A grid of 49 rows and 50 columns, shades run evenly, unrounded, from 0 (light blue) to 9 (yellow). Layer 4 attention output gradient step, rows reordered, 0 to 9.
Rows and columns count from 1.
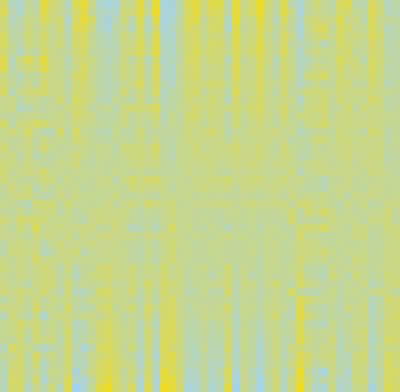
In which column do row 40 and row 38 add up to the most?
38
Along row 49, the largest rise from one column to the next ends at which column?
21
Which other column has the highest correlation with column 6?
1
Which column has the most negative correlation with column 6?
2
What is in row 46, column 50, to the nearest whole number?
5
